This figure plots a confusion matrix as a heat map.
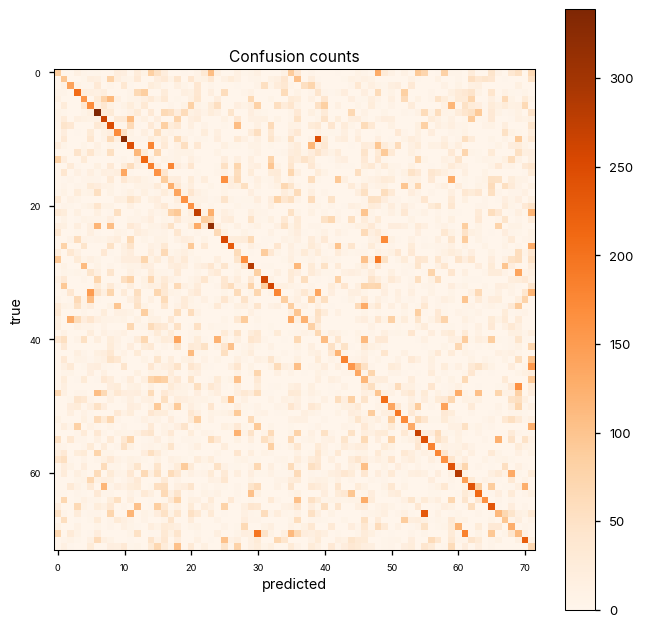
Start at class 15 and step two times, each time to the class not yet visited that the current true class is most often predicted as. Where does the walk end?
39
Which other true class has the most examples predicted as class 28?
37
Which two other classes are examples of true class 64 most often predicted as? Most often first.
46, 36
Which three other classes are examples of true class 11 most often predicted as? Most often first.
14, 38, 48
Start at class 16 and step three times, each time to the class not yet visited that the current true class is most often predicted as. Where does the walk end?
26
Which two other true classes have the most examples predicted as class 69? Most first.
47, 30
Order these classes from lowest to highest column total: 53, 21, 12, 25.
53, 12, 21, 25
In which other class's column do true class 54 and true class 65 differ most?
27
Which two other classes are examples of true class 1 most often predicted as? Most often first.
36, 8
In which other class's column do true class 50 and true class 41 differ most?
58
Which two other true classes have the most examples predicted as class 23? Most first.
21, 0
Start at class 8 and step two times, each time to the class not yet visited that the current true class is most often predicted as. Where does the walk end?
31
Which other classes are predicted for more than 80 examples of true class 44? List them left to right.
36, 45, 71
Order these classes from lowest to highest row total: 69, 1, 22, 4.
22, 1, 4, 69
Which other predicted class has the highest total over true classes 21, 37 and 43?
71
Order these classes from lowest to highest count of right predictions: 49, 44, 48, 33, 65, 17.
48, 17, 44, 33, 49, 65
